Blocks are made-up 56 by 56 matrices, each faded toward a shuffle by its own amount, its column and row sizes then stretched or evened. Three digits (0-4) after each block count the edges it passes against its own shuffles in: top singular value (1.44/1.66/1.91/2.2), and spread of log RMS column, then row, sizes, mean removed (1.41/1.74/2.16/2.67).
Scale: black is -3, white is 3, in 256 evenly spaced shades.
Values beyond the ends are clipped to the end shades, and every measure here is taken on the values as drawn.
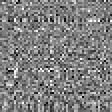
4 1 3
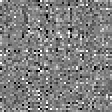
4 3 2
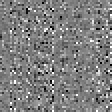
3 4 1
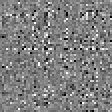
2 3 2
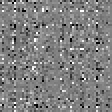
2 4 3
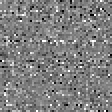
0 0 3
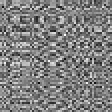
4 0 4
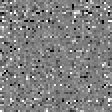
1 1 3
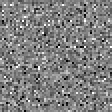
1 1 2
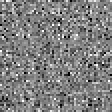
2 1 3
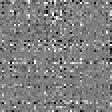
1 4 4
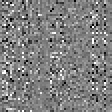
2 4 2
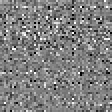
0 2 4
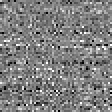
3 0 3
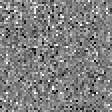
1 1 0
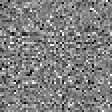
3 0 1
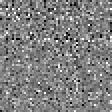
0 2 2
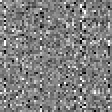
3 4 0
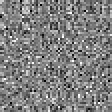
4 0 0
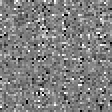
1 3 2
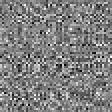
4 0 4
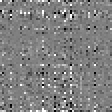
3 4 4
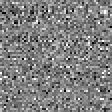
2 0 3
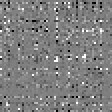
2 4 4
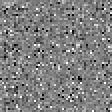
1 2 1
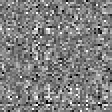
3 2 1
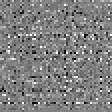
2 2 4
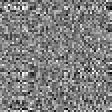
4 1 2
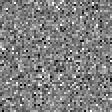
0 0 1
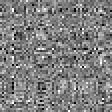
4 2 3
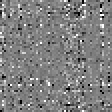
0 4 3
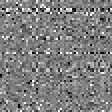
4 1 3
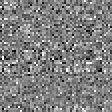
4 0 3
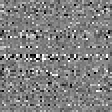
3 0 4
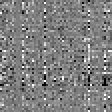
3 4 3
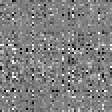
0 4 4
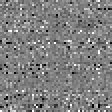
0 2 4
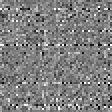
2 1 4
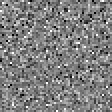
0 0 0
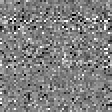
2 2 3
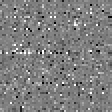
0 2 3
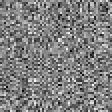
4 1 0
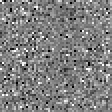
0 2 2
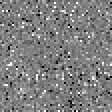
0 0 1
